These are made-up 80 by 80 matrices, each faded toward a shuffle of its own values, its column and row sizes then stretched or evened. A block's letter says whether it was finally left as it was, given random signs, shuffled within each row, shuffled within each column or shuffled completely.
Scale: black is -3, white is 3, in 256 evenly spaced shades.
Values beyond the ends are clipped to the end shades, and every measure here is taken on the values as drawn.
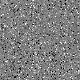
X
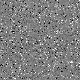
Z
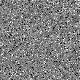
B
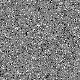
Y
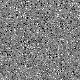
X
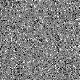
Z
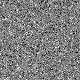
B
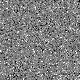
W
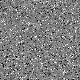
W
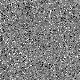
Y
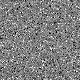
W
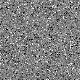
X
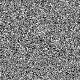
W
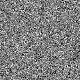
W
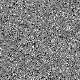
Y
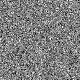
B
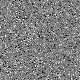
B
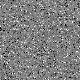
Z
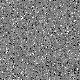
Y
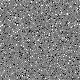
B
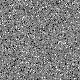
B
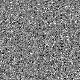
X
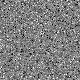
B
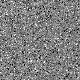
Y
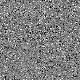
X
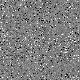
X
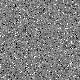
B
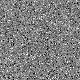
W
